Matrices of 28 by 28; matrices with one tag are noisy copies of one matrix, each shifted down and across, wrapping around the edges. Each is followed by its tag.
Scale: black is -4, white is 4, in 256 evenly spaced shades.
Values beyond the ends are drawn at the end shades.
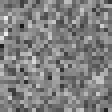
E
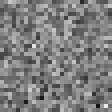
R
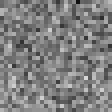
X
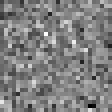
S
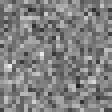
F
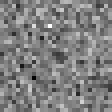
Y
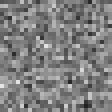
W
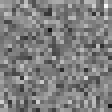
X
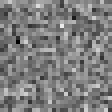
R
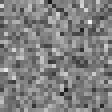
S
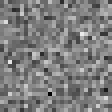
F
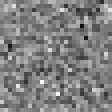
W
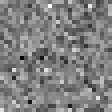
W
